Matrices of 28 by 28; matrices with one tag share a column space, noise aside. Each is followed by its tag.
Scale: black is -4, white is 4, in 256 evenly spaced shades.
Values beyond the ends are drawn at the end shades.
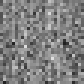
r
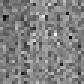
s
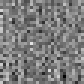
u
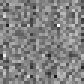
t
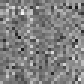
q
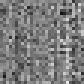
q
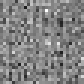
u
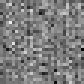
q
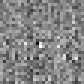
r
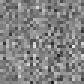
r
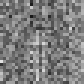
s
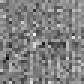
r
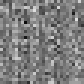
q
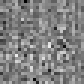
r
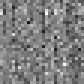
q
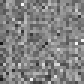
u
